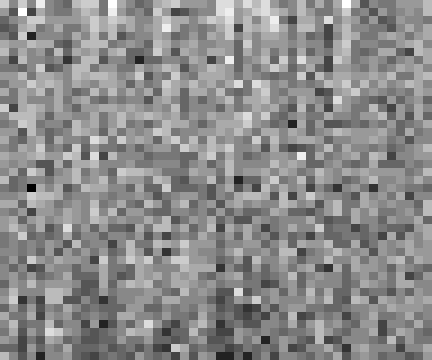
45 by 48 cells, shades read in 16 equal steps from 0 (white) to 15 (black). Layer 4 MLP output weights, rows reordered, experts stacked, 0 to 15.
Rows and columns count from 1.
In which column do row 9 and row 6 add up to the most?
37
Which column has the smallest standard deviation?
23
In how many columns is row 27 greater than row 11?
33
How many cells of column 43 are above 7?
19
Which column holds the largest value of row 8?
16
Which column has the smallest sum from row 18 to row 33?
11
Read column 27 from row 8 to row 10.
9 9 8
